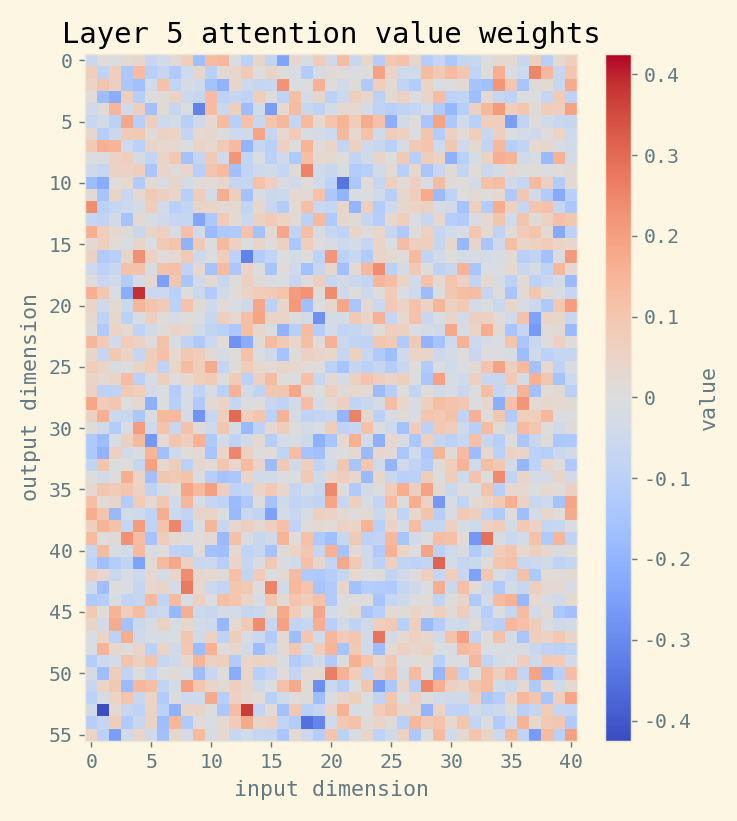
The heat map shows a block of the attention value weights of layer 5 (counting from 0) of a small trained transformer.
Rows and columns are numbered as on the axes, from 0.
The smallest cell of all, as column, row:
1, 53
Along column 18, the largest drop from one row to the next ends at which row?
20
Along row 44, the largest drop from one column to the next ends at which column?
36
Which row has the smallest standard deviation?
6
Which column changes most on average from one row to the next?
29
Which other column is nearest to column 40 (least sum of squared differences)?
35
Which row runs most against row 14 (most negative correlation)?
0
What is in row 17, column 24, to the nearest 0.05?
0.25
